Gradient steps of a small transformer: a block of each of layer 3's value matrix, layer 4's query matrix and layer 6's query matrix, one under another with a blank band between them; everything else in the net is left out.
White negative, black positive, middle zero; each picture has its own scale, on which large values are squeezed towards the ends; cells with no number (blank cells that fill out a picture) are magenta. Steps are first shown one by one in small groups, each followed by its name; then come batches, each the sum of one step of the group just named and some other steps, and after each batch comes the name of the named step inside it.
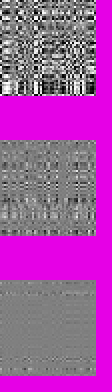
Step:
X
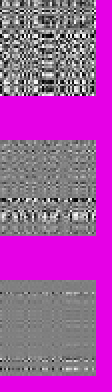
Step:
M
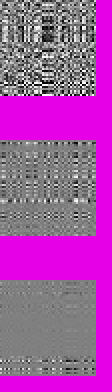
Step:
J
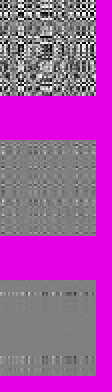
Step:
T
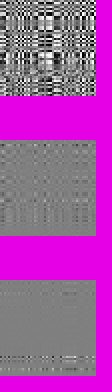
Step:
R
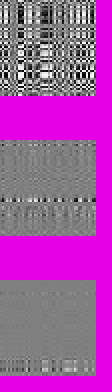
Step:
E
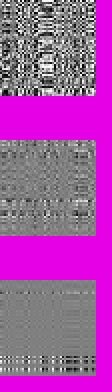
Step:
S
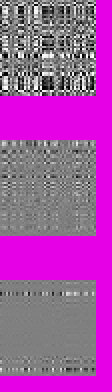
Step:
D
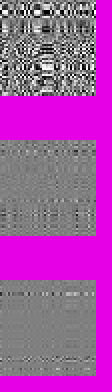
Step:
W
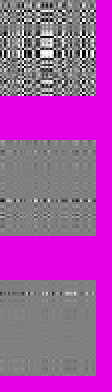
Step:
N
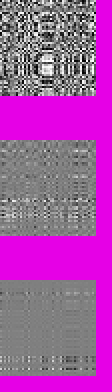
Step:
S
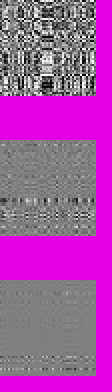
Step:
D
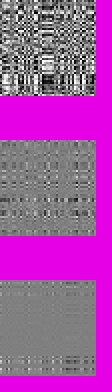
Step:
X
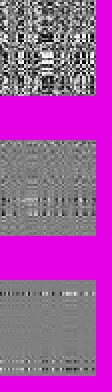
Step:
D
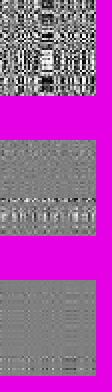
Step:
M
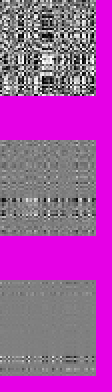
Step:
X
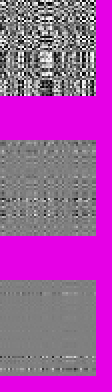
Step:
R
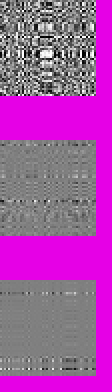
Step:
N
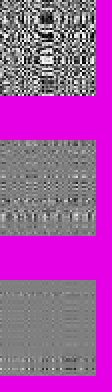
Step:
M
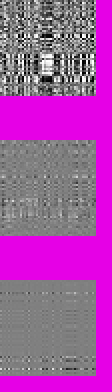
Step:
R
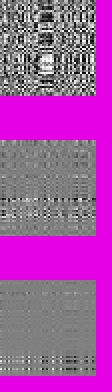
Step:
S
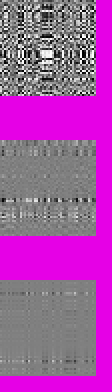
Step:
N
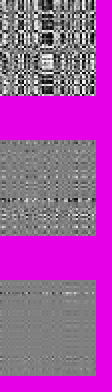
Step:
M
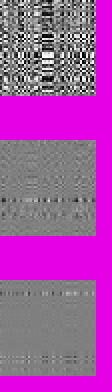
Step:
D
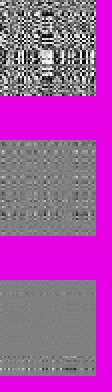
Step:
R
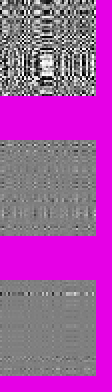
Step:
W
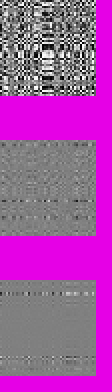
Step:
D
